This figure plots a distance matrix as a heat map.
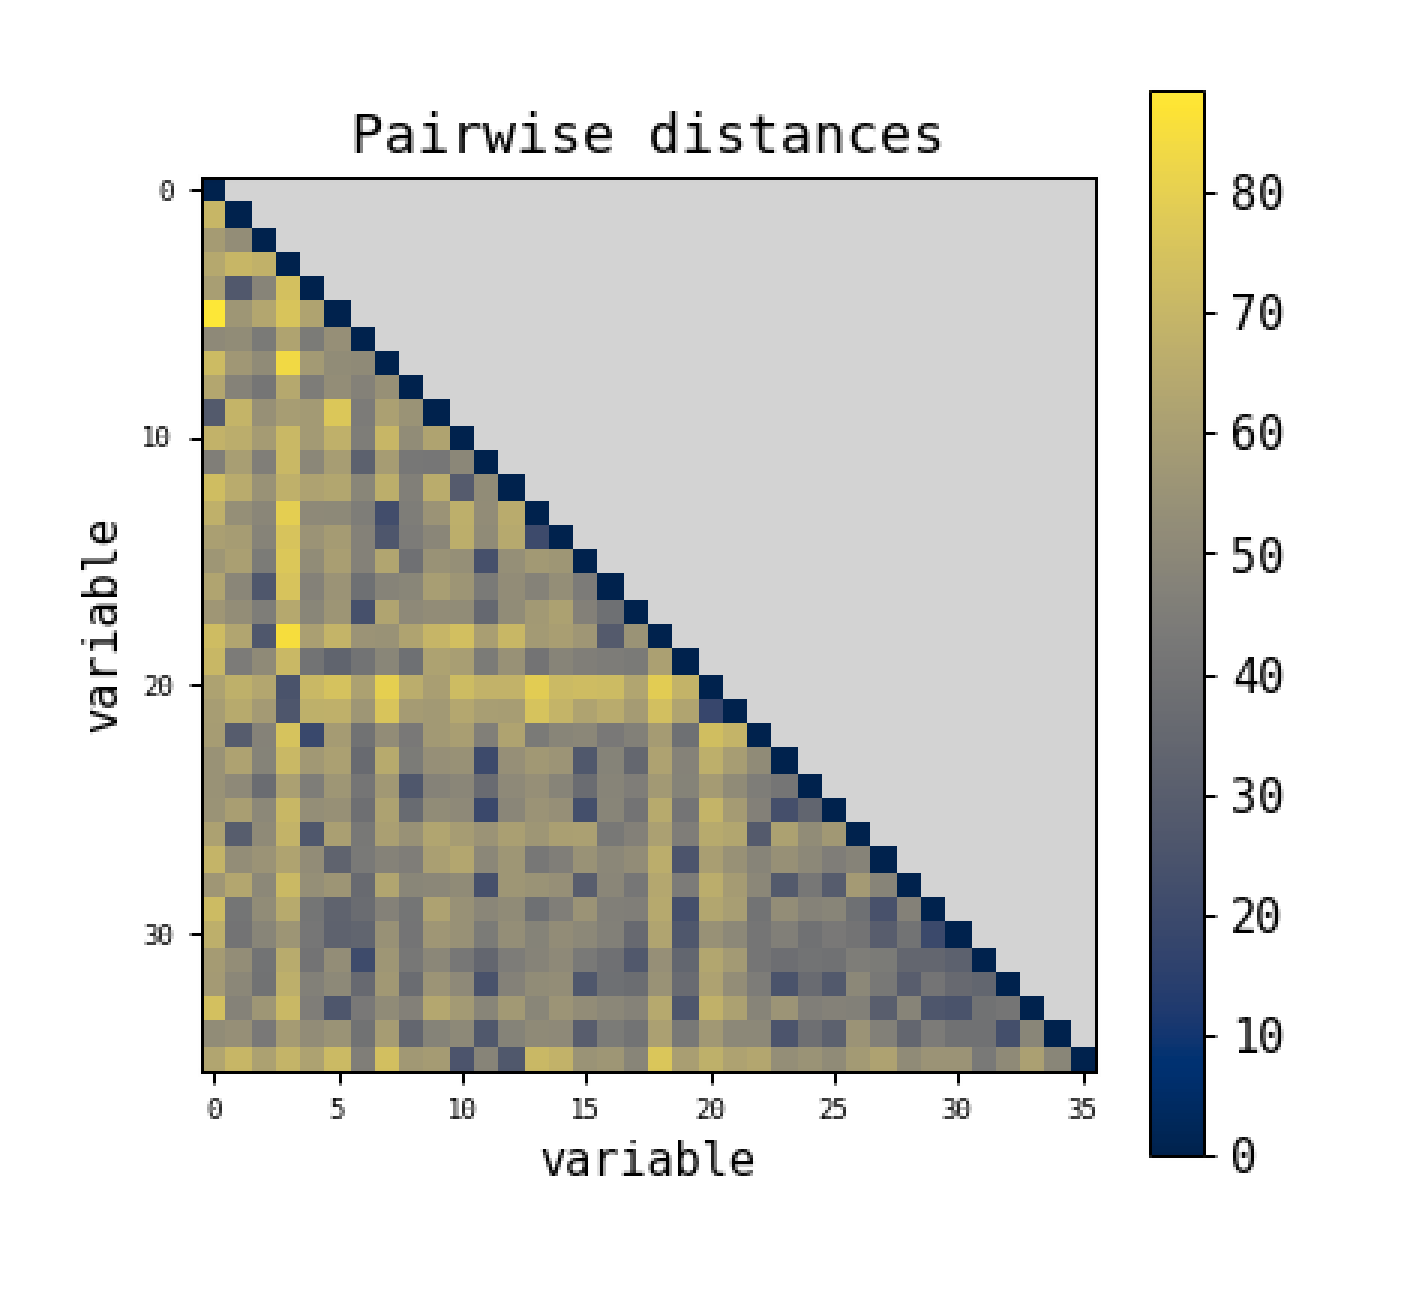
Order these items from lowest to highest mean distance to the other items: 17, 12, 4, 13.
17, 4, 13, 12
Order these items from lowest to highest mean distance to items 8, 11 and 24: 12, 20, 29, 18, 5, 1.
29, 12, 1, 5, 18, 20
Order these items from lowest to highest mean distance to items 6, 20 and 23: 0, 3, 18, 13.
3, 0, 13, 18
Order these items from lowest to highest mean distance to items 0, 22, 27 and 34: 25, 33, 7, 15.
25, 15, 33, 7
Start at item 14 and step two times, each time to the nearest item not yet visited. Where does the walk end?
7
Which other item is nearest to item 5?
33
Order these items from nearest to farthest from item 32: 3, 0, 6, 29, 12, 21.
6, 29, 12, 21, 0, 3
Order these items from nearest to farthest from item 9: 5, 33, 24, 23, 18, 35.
24, 23, 35, 33, 18, 5
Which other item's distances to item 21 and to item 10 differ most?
20
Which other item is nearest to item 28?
11
